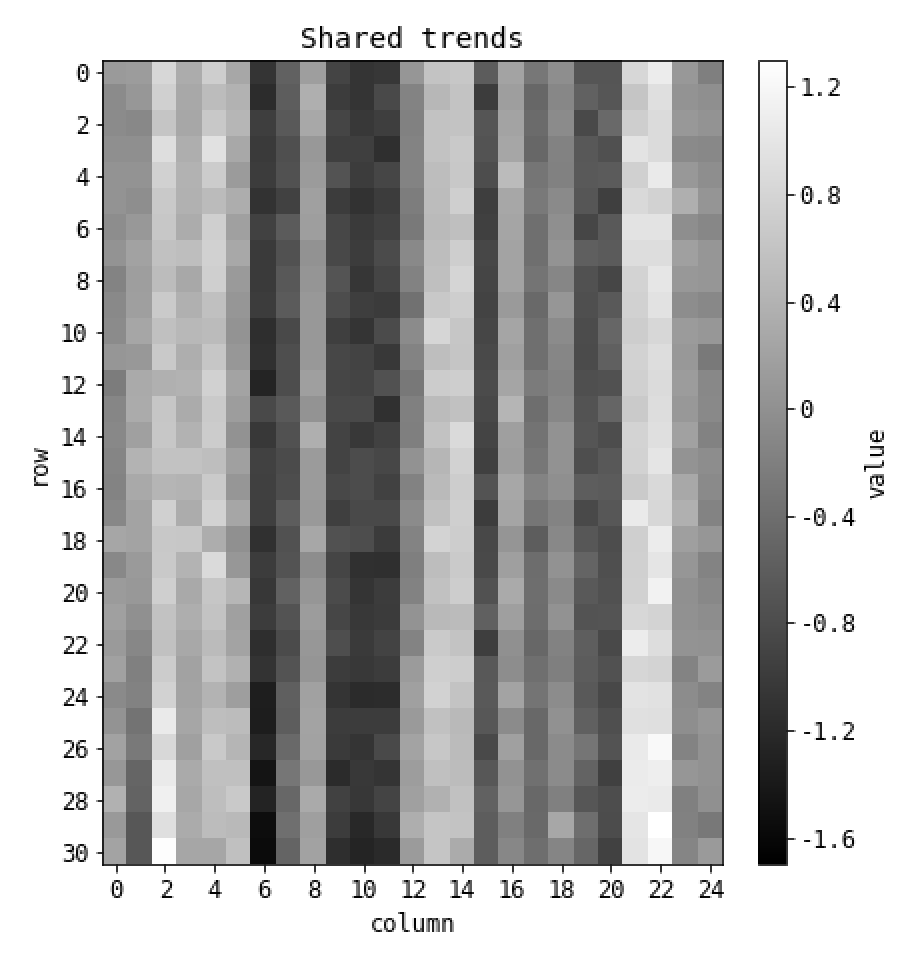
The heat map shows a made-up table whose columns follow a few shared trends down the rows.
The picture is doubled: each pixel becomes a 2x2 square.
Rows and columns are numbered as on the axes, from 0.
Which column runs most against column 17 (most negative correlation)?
0
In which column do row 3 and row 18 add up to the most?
22
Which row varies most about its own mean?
30
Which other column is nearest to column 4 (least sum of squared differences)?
14
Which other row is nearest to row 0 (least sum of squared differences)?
20
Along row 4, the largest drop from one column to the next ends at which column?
15
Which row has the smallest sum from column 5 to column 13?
19
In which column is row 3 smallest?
11
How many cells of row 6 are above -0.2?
15
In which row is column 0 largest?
28
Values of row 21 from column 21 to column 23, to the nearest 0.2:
0.8 0.8 0
